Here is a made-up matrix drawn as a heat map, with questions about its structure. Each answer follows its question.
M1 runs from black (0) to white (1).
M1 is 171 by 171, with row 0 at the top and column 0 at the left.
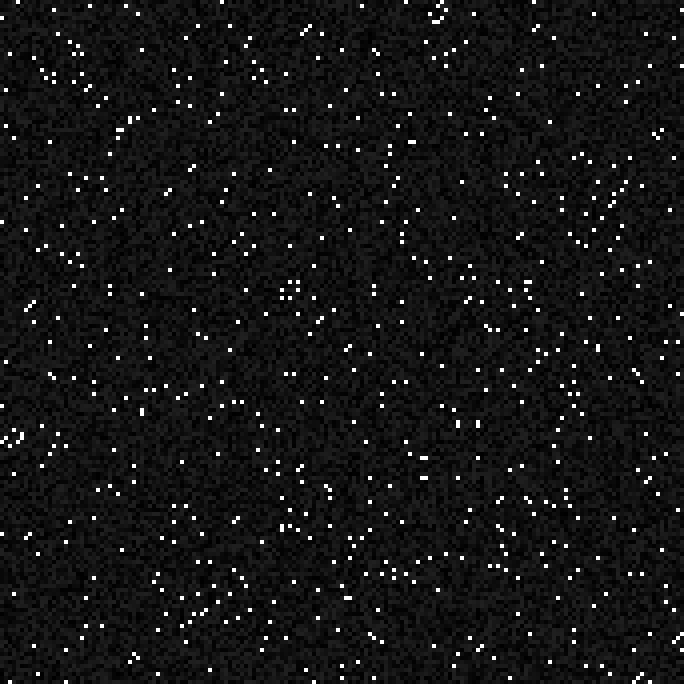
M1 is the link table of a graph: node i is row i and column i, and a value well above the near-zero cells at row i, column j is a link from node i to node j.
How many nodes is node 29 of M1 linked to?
4
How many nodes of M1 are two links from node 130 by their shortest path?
9
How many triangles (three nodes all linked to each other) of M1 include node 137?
0
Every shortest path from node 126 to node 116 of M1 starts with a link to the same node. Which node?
node 43
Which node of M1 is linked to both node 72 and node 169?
node 127
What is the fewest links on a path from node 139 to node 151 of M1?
4
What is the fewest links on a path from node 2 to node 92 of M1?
3
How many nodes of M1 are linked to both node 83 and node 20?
0
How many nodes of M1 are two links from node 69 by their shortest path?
3
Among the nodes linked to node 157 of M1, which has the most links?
node 143
